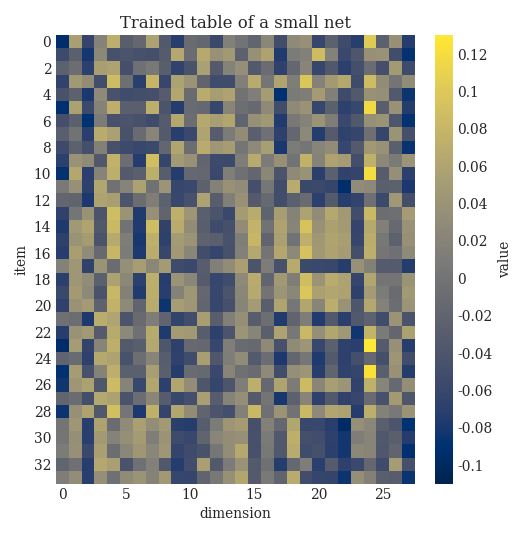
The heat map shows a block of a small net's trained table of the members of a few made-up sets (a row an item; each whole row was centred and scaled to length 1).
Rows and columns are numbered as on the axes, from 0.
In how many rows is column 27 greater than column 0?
17
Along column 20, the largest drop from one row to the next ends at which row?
2
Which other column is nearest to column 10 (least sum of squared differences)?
21
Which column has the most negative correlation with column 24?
0
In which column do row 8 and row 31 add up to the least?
27
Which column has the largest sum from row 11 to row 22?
4
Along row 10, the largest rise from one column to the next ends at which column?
24
